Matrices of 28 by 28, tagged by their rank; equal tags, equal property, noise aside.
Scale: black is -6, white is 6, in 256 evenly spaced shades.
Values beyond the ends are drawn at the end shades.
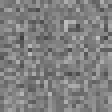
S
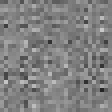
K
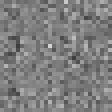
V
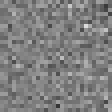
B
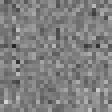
S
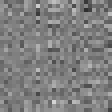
K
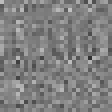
K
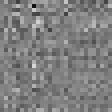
K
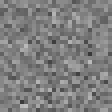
B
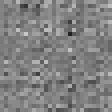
K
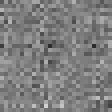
S
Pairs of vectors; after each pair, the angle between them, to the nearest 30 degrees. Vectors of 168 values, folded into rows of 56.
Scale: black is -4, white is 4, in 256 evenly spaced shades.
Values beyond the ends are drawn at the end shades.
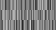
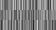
60 degrees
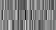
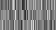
60 degrees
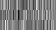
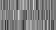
150 degrees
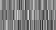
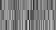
120 degrees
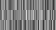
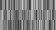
60 degrees
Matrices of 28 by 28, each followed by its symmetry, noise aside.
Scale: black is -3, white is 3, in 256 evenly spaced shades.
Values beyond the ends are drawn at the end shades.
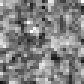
no symmetry.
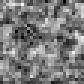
no symmetry.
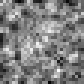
symmetric.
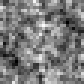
same after a half turn.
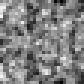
mirrored top to bottom.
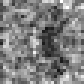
mirrored top to bottom.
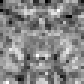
mirrored left to right.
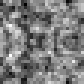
mirrored top to bottom.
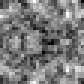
mirrored top to bottom.
